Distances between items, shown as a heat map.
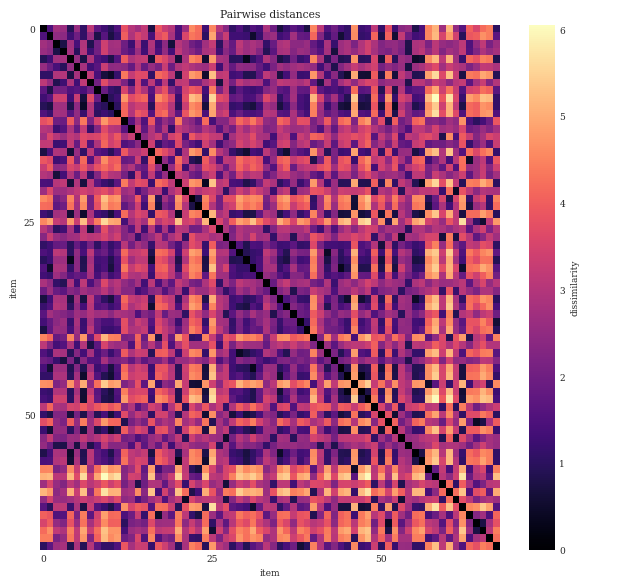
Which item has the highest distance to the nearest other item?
58
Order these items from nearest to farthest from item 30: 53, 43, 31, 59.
31, 43, 53, 59
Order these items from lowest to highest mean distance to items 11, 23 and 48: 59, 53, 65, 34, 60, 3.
3, 34, 53, 59, 60, 65
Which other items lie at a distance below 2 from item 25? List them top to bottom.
12, 51, 64, 65
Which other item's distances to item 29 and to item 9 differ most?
42
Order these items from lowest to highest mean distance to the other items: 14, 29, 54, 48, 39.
54, 39, 29, 48, 14
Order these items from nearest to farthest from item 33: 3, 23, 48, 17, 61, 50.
3, 17, 23, 50, 61, 48
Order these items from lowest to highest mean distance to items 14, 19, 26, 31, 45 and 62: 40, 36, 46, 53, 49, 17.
36, 53, 17, 49, 40, 46
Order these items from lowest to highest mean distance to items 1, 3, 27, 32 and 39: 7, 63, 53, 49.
53, 7, 49, 63
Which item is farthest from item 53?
60
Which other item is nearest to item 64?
51
